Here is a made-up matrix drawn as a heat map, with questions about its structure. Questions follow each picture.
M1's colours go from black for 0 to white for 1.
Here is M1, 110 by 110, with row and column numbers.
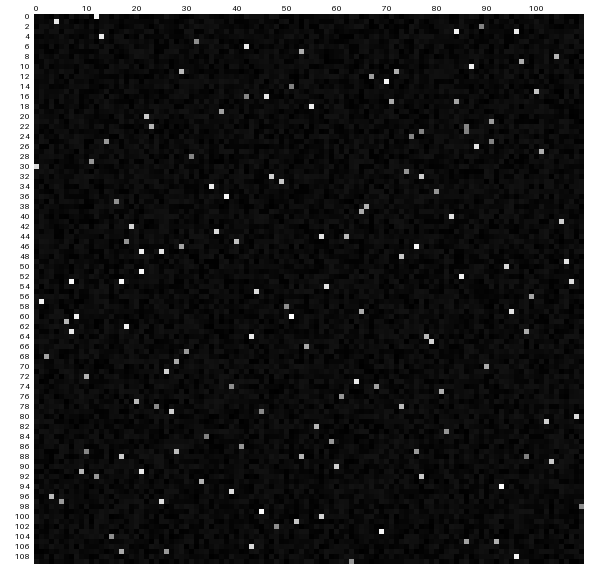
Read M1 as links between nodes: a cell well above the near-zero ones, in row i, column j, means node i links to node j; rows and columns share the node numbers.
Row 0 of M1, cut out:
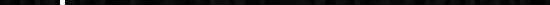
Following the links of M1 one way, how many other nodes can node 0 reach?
3
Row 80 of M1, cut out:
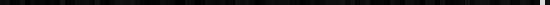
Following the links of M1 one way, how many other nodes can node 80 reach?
6
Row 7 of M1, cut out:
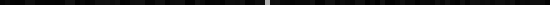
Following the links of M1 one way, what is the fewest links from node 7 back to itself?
2
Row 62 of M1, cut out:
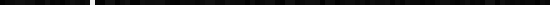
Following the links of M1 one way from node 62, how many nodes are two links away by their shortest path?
1
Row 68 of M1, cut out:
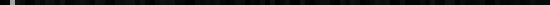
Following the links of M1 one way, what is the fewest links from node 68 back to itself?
8
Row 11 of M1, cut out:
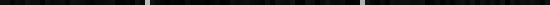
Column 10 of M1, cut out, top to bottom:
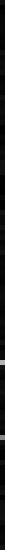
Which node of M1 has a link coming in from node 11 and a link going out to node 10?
node 72
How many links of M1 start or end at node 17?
5
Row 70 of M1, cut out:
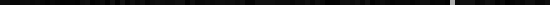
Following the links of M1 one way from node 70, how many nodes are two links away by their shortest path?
1
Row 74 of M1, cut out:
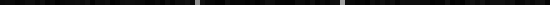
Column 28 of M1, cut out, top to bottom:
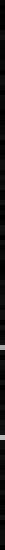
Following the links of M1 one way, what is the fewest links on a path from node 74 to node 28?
6
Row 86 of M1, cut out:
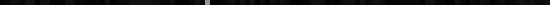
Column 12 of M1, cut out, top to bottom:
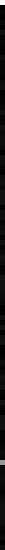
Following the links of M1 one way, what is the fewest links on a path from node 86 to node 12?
4
